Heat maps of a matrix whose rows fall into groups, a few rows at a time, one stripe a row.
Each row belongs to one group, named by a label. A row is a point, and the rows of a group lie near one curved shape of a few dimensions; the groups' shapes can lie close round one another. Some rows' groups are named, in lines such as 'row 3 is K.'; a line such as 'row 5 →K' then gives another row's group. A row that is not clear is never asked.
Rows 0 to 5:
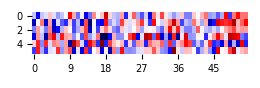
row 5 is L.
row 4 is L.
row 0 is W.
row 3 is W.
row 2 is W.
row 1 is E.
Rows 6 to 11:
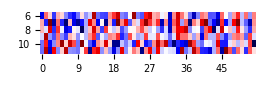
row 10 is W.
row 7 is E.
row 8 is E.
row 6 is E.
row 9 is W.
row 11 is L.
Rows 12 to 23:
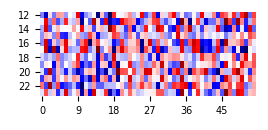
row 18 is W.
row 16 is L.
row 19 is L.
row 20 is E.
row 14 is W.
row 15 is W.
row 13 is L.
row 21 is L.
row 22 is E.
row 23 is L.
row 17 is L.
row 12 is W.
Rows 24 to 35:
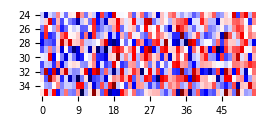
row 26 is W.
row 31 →W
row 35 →L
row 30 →E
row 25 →E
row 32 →L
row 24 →W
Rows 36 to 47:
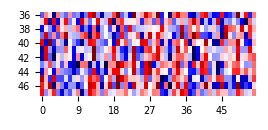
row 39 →L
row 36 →E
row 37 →L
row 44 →E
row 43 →E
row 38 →L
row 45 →L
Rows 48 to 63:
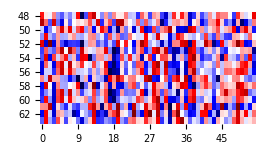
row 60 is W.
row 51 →W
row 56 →W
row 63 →W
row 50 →W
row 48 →L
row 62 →E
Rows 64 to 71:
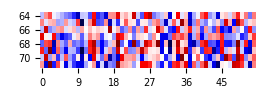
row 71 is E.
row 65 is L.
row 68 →E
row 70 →L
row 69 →E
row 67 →L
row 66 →W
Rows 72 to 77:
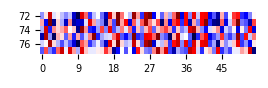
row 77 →W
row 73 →E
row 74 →L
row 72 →E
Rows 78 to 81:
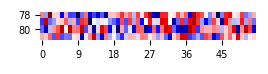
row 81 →E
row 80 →W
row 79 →L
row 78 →E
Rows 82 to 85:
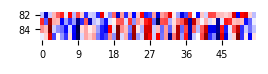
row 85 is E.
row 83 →E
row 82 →W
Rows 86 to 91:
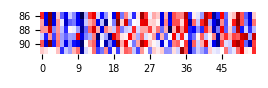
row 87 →E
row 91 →L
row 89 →W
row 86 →E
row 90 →E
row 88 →E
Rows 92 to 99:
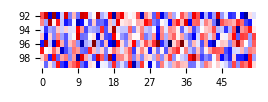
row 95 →W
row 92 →L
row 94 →W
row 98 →L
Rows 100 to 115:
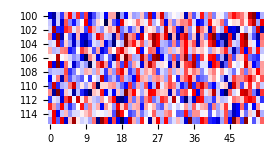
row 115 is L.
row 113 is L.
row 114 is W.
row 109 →E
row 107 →E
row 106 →E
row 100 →W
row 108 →W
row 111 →E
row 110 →L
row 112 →W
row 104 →E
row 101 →W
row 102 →W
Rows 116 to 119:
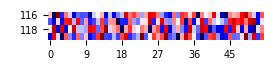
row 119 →E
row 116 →E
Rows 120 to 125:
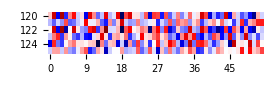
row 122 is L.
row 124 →L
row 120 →L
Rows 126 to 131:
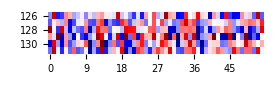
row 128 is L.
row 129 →E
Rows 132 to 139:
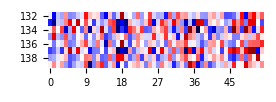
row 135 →W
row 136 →W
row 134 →L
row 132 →W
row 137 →W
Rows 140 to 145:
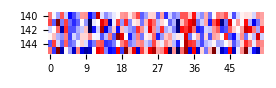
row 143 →W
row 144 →W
